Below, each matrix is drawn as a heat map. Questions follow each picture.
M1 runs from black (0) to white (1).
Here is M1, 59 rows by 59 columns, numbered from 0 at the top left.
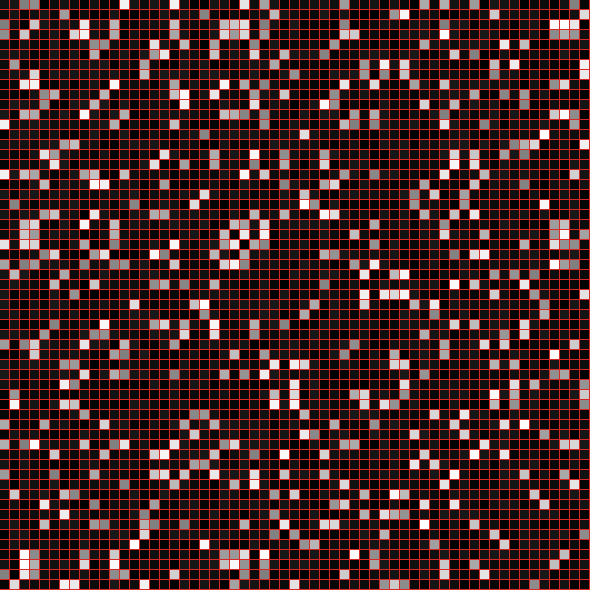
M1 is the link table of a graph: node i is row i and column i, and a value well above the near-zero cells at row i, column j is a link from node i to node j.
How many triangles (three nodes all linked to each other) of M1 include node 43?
8
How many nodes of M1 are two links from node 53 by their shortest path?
9
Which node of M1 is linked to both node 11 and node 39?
node 35
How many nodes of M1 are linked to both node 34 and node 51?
0
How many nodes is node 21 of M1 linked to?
12
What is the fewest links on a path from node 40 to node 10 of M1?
4
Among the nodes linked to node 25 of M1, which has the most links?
node 24
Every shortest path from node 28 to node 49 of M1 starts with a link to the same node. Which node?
node 52
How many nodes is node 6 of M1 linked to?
9
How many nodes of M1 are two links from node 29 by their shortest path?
9
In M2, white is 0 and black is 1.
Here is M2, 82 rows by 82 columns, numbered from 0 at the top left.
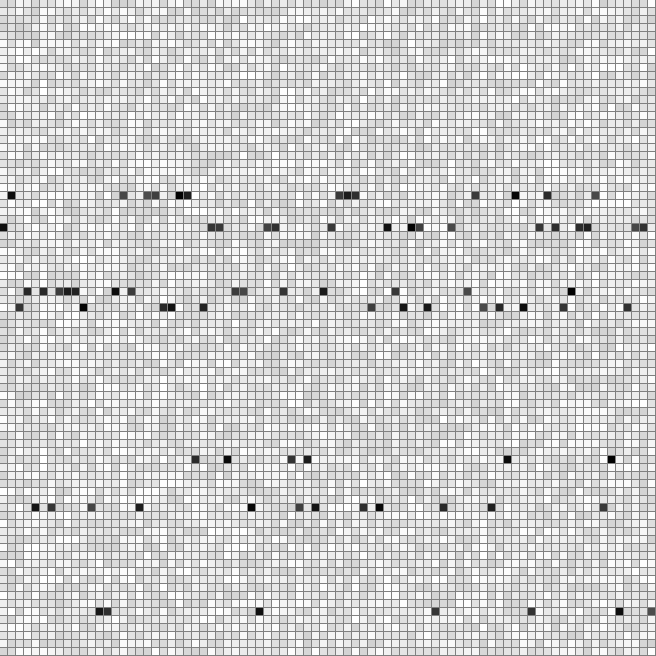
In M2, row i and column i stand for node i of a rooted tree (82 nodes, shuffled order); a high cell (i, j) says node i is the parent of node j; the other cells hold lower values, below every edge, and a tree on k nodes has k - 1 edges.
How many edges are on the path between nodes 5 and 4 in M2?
4
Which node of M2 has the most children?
28
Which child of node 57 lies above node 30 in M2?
36
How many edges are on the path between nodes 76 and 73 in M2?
3
